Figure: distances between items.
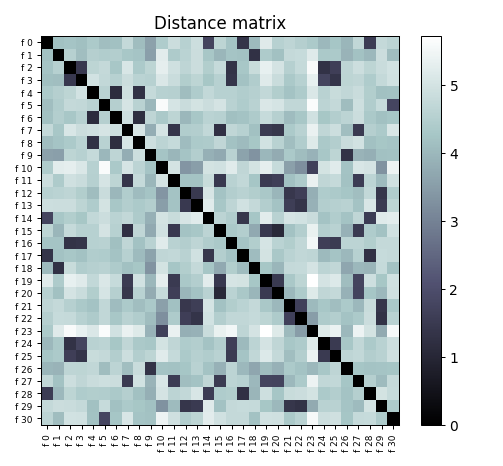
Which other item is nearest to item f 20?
f 15
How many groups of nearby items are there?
9
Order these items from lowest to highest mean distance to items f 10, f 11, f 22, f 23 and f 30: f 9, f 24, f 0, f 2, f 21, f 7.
f 21, f 9, f 7, f 0, f 24, f 2
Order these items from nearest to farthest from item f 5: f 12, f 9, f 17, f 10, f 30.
f 30, f 9, f 17, f 12, f 10
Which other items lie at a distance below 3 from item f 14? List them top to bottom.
f 0, f 17, f 28
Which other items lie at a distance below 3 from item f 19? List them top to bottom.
f 7, f 11, f 15, f 20, f 27
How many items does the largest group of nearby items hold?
6
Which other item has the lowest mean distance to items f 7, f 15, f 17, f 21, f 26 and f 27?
f 20
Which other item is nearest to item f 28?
f 17
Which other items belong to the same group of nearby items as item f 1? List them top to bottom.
f 18
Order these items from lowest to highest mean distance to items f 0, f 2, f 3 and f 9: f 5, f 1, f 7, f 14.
f 14, f 1, f 5, f 7
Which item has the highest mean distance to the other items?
f 23
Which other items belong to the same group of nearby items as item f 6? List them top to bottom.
f 4, f 8
